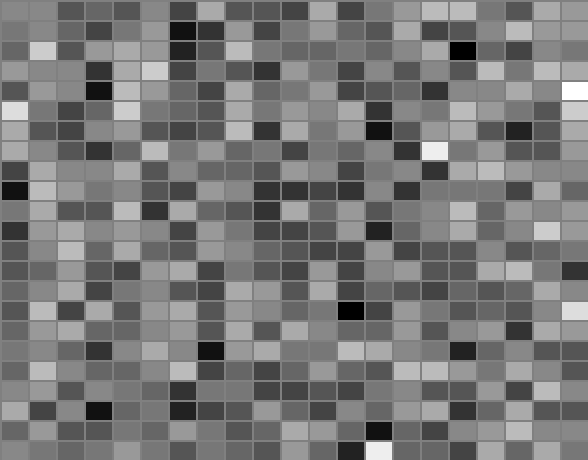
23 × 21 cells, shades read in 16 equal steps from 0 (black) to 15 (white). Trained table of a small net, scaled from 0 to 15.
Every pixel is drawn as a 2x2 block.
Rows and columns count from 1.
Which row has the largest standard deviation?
5
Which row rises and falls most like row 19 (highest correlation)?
14
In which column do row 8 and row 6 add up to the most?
1
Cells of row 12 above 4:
16
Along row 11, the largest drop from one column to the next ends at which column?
6
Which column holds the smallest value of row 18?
8
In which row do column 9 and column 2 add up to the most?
3
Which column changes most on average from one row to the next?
19
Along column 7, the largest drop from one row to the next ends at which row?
20
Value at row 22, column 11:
10
